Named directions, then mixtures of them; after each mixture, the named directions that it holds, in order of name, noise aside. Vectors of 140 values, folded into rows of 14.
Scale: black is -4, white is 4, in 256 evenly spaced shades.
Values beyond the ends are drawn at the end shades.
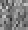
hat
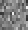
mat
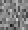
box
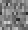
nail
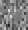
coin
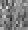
hat.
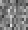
box, coin, hat.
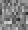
nail.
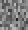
box, hat.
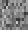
coin, hat, nail.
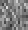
box, hat, mat.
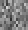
hat, mat.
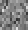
hat, mat, nail.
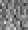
box, hat, nail.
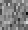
box, nail.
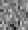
box, coin.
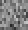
box.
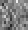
box, hat, mat.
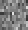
mat.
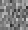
box, coin, mat.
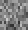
box, coin, hat.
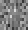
coin.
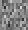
coin, hat, mat.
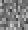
box.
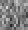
box, hat.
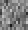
box, hat, nail.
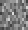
box, mat.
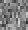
box, coin, nail.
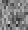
coin, hat, nail.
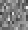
mat.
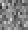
hat, nail.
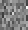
coin, mat.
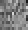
mat, nail.
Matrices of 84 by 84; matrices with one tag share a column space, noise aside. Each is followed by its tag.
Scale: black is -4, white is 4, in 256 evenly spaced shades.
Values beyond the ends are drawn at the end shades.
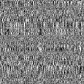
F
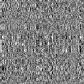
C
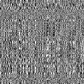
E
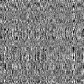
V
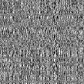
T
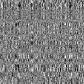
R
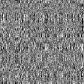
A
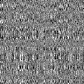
V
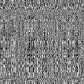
E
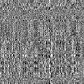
E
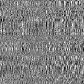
F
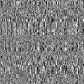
F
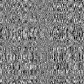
V
